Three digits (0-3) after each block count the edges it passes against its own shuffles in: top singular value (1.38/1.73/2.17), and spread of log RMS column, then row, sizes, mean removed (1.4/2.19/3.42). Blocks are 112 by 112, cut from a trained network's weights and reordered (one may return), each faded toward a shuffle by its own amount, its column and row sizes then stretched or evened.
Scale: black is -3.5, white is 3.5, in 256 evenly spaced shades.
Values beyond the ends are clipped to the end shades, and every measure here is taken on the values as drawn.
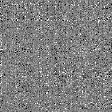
0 2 2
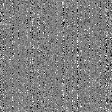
0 3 0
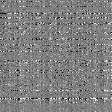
2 1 3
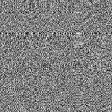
3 0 1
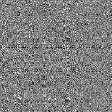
3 2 1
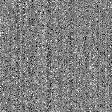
1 1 0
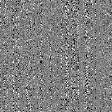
1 3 1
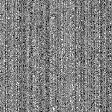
3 2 0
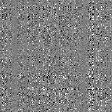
0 3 2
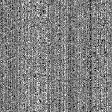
3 2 0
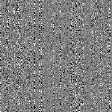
2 3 0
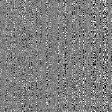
2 3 0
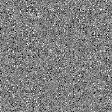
1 2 0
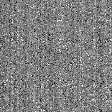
1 1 1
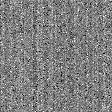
1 1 0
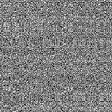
3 1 0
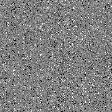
0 2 0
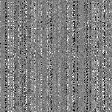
3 3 1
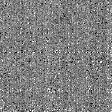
1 1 2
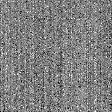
2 1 1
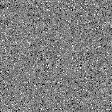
0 1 1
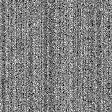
3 1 0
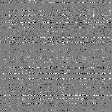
2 2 3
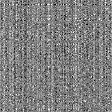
3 1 2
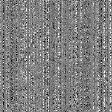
3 3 1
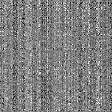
3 2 2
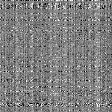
3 0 3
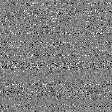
0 0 3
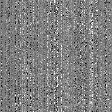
2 3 1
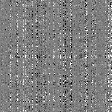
2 3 2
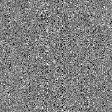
2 2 0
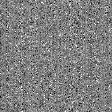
0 2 0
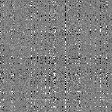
2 3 2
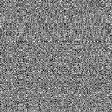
3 1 1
